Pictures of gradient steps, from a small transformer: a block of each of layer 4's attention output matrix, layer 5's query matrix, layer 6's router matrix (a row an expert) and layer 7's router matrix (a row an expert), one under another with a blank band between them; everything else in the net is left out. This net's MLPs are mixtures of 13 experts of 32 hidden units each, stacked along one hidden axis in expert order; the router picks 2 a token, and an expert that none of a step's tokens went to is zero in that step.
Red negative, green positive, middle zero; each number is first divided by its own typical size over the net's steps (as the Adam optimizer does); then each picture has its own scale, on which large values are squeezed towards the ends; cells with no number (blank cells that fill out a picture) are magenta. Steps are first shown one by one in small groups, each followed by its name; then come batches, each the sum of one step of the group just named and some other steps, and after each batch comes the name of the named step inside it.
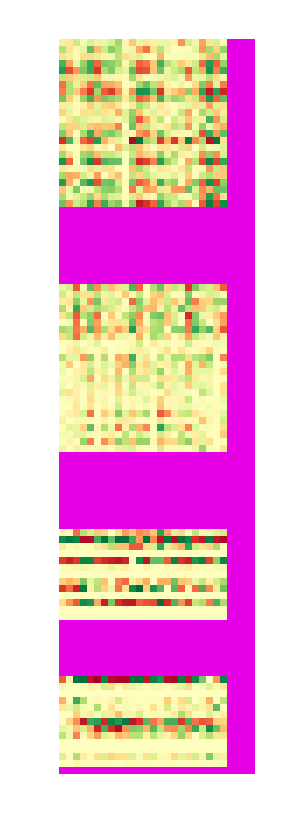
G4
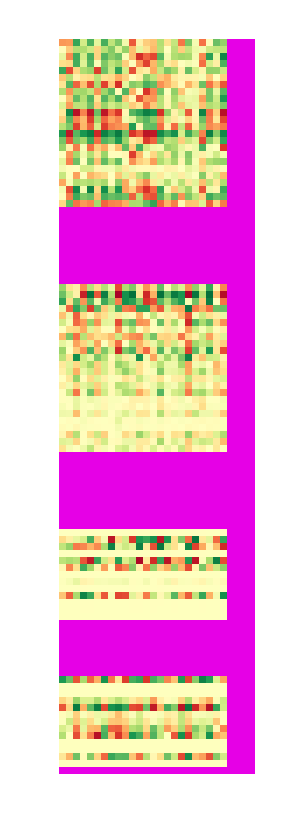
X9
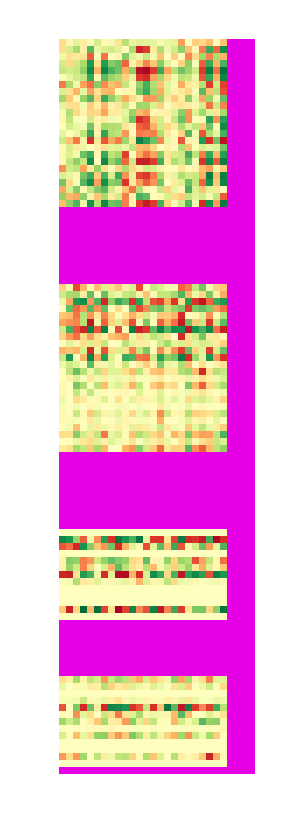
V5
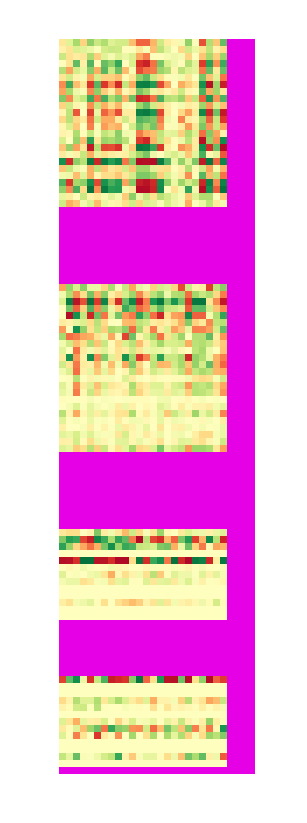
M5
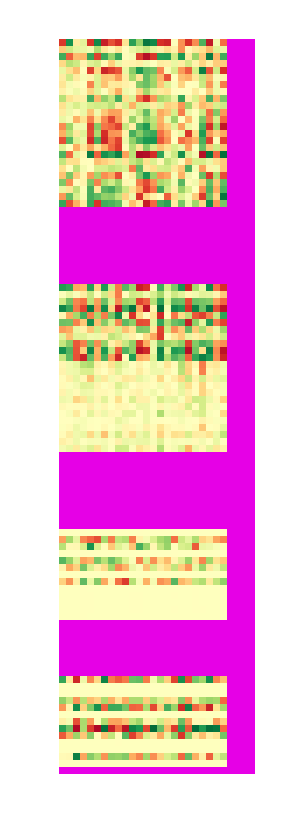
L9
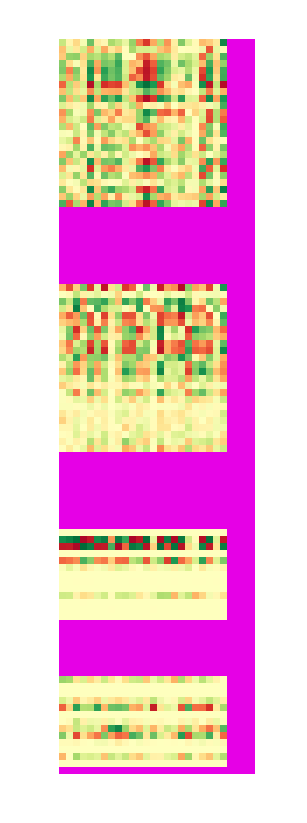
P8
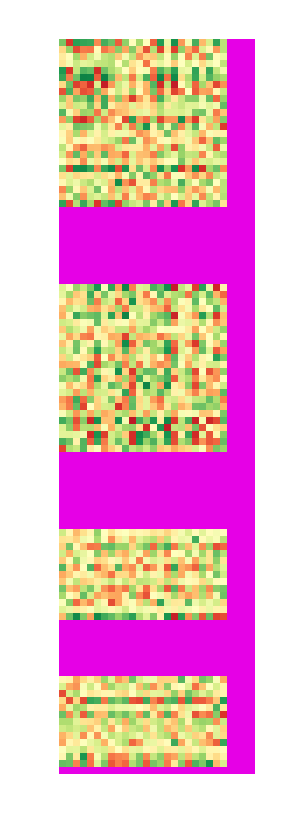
X9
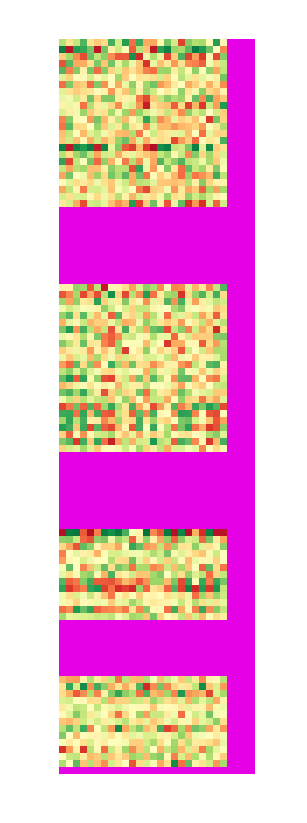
P8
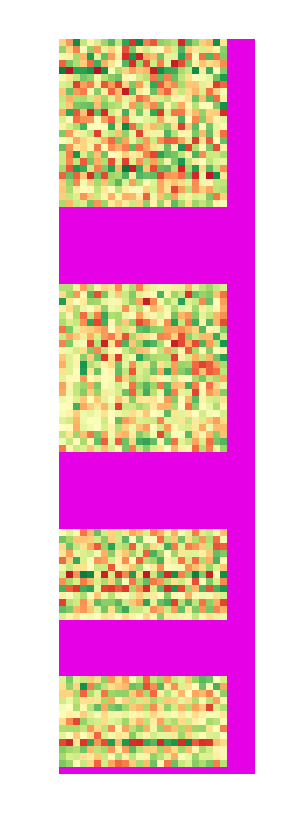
X9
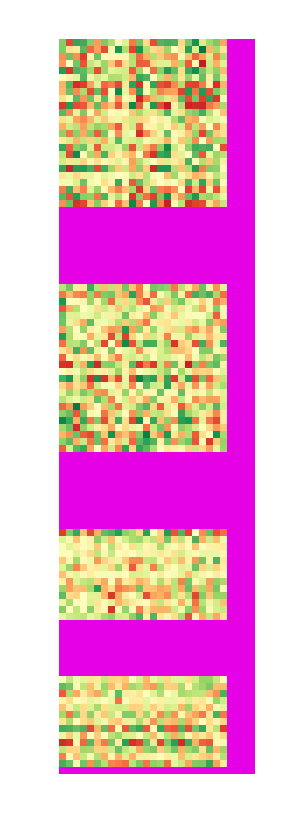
X9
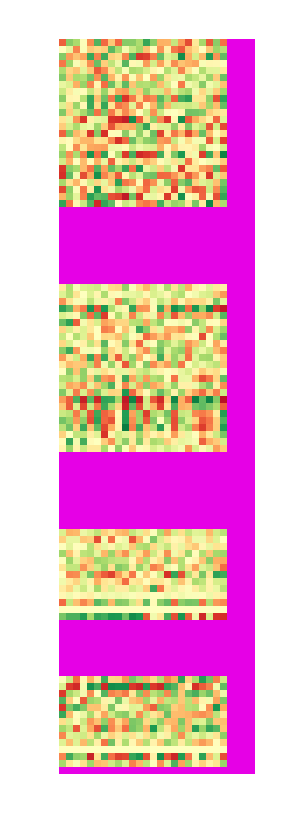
L9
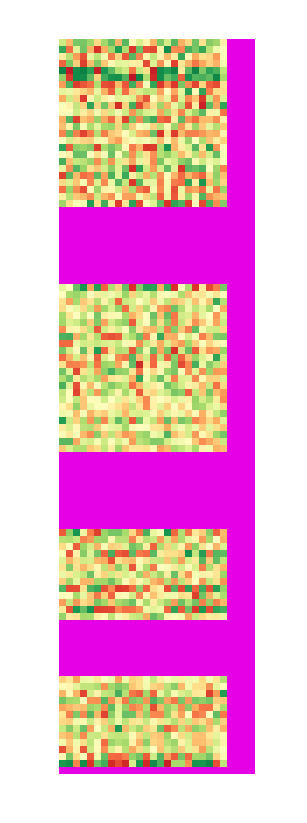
P8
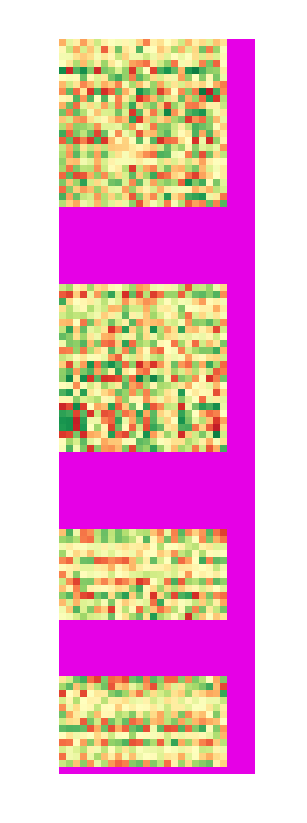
G4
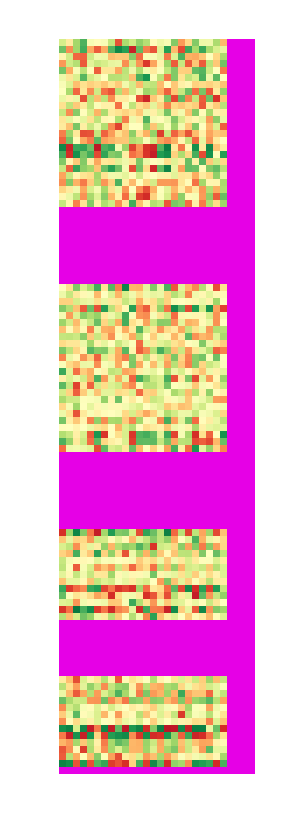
L9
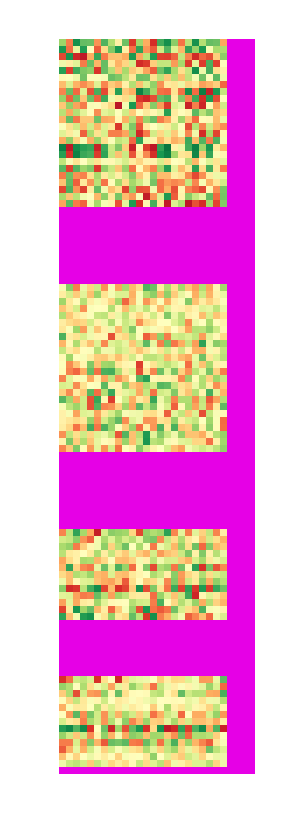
G4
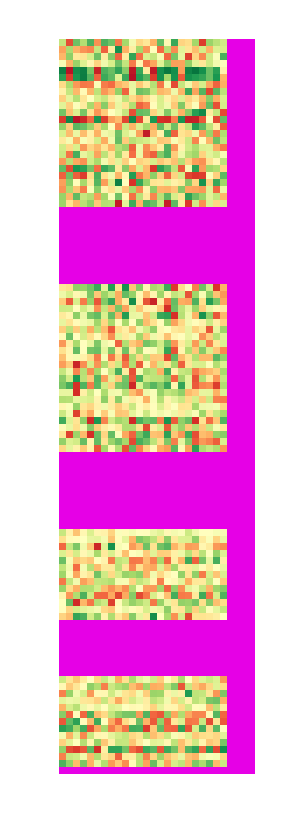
X9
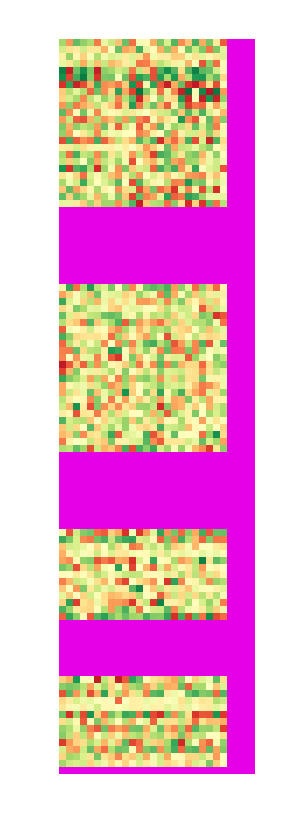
G4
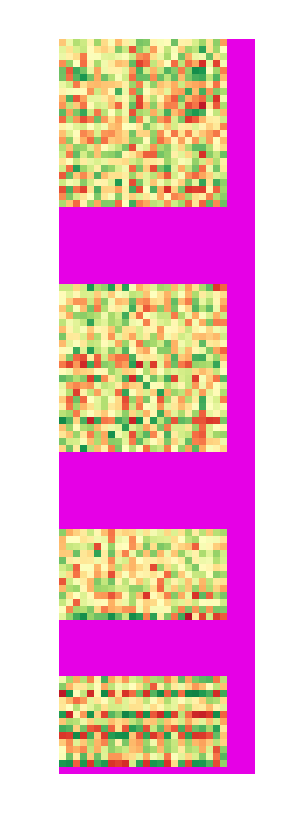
L9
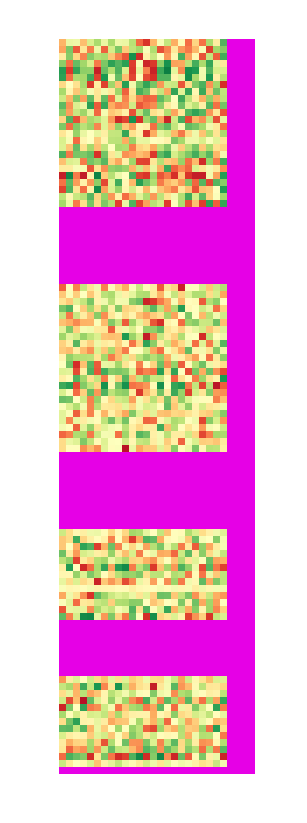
P8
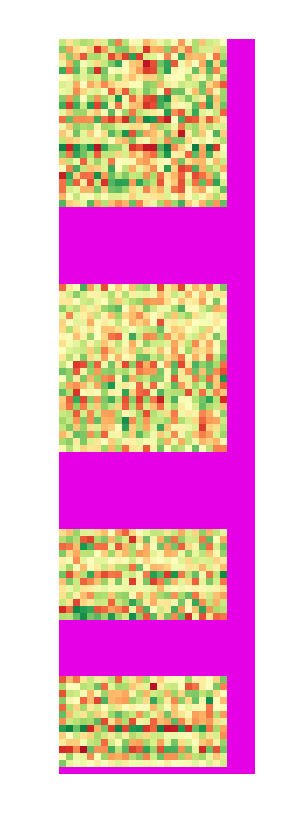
P8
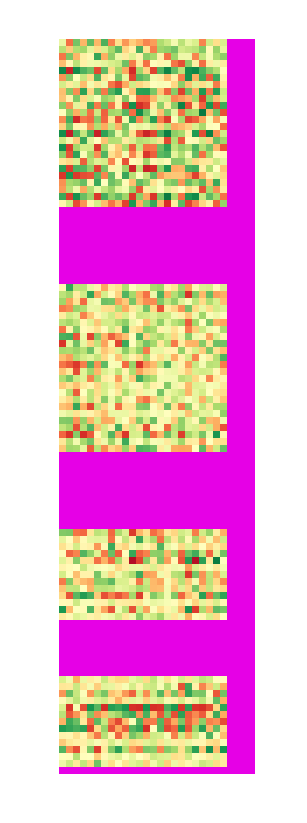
X9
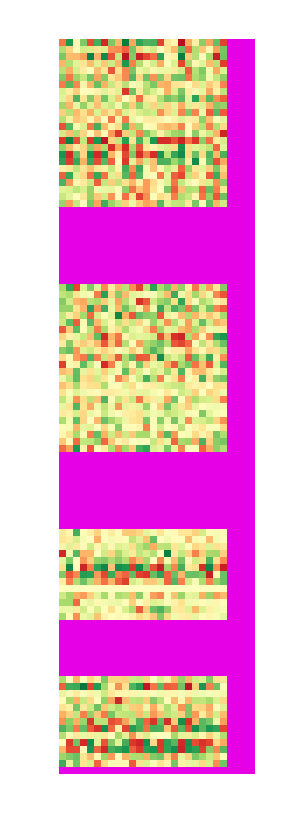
L9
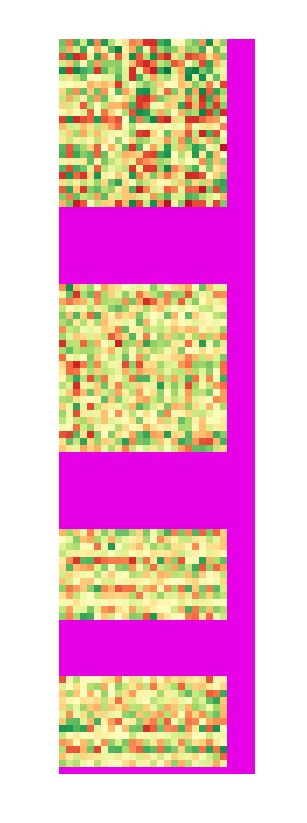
M5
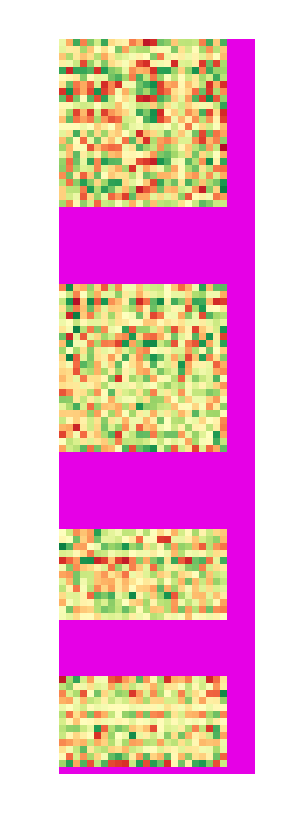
M5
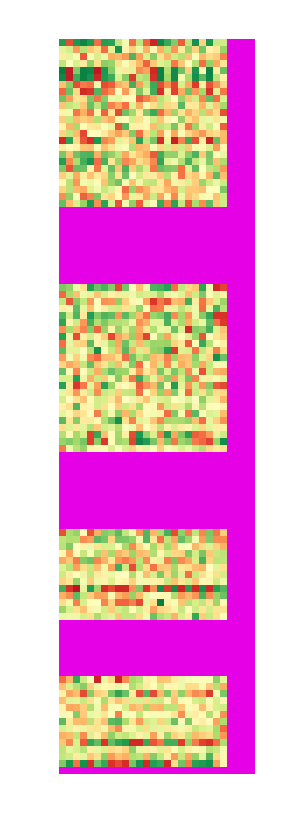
G4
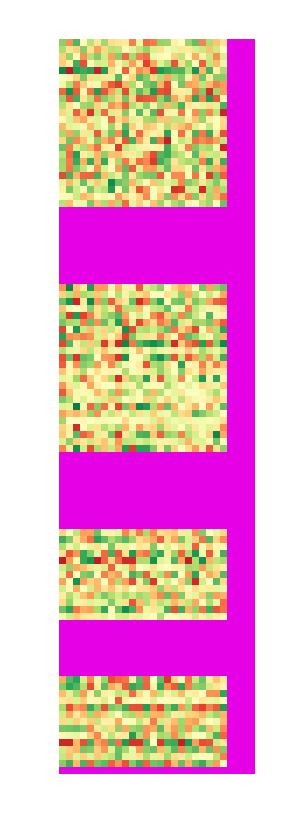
M5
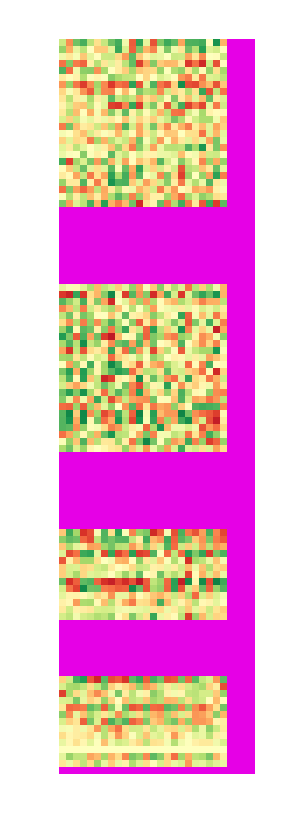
G4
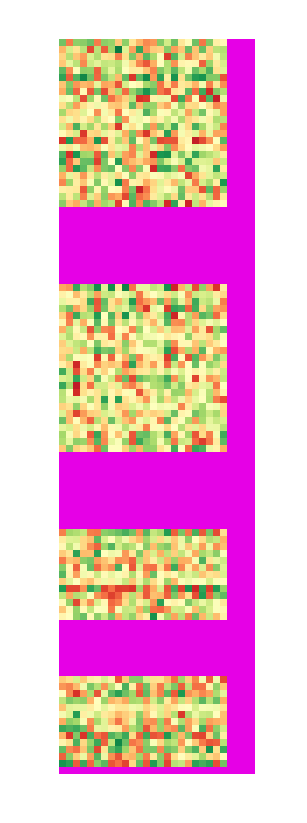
M5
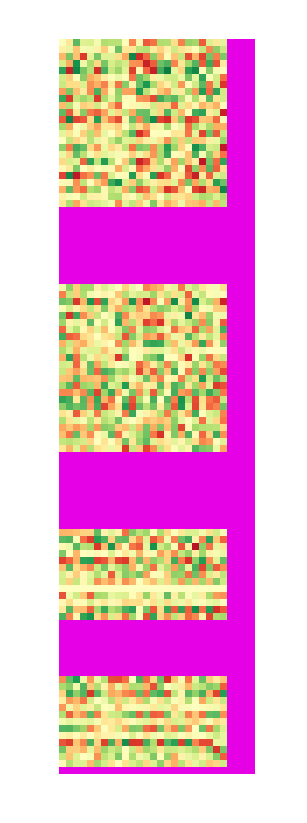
M5
